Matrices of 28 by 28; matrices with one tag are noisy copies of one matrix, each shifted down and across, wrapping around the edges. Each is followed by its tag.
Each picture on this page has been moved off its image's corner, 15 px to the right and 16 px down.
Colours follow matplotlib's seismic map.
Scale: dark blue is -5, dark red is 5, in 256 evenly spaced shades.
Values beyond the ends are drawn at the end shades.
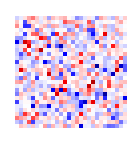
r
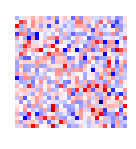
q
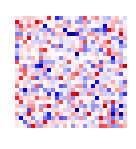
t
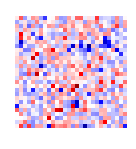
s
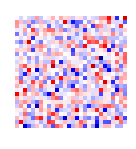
q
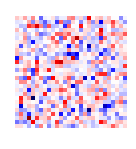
s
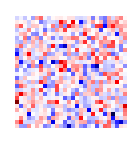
r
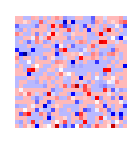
t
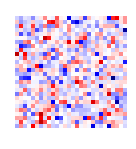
t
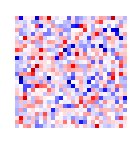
r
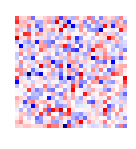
q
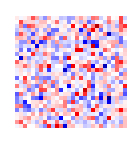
s
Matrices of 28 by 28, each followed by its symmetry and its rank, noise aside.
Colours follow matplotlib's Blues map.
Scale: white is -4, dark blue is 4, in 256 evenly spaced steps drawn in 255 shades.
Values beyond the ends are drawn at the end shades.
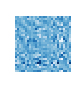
antisymmetric, rank four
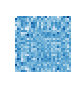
no symmetry, rank four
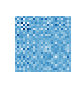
symmetric, rank three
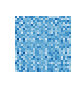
no symmetry, rank four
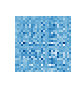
no symmetry, rank four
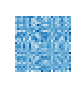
antisymmetric, rank four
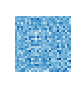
no symmetry, rank six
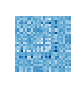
symmetric, rank three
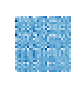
no symmetry, rank three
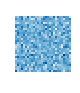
antisymmetric, rank six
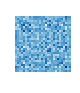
symmetric, rank six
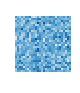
no symmetry, rank six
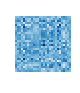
no symmetry, rank four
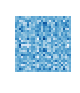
no symmetry, rank four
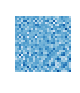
symmetric, rank six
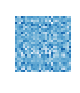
no symmetry, rank four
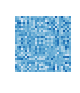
antisymmetric, rank six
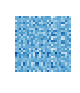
antisymmetric, rank four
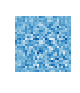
no symmetry, rank four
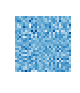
no symmetry, rank four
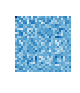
symmetric, rank six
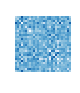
symmetric, rank four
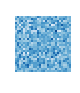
no symmetry, rank six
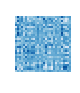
no symmetry, rank four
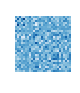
symmetric, rank six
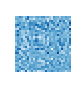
antisymmetric, rank six
